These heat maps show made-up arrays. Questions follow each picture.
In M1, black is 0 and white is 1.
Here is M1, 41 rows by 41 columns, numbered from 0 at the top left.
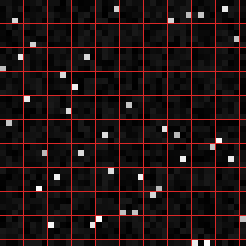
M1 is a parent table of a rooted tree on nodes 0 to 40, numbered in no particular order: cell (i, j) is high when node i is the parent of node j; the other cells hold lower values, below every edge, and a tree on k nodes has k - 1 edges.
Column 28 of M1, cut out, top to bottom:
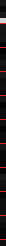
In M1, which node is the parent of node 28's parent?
9
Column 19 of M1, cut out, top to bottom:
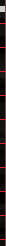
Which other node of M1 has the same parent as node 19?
37
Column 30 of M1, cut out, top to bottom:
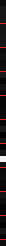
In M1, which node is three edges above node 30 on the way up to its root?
2
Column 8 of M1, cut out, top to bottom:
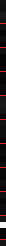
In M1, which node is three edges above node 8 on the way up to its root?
20
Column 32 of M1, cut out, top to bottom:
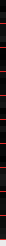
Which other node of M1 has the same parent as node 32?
34
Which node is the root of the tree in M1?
24
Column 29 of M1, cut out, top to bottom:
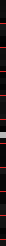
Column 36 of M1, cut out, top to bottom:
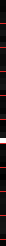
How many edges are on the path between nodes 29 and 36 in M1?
2
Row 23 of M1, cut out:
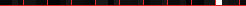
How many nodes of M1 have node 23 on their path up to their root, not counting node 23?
10
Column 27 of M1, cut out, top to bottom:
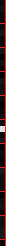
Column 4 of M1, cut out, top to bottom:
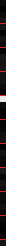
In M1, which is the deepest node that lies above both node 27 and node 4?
22
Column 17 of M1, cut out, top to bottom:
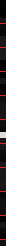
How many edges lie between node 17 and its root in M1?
3
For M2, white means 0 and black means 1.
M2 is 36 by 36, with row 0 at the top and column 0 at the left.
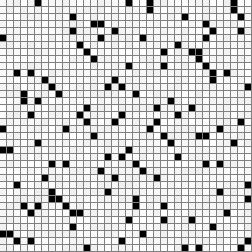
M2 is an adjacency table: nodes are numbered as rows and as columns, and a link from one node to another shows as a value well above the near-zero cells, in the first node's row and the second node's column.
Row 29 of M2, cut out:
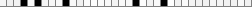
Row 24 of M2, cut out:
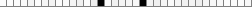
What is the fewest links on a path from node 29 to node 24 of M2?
3
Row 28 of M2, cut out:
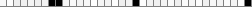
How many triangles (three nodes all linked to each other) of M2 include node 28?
0
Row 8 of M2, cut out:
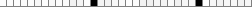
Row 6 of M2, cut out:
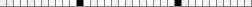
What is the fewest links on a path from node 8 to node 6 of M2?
7
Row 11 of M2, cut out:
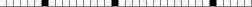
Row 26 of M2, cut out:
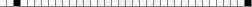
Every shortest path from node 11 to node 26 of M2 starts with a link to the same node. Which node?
node 30
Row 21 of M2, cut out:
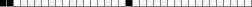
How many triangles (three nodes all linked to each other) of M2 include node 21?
1
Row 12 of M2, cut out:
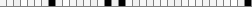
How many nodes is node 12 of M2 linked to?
4
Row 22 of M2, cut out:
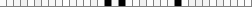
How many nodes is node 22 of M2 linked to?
3
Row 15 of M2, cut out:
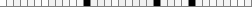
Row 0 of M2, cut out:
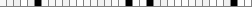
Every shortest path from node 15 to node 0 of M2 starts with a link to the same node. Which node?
node 27
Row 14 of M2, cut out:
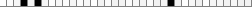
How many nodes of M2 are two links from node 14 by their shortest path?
4
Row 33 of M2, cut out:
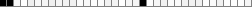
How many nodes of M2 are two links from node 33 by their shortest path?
4
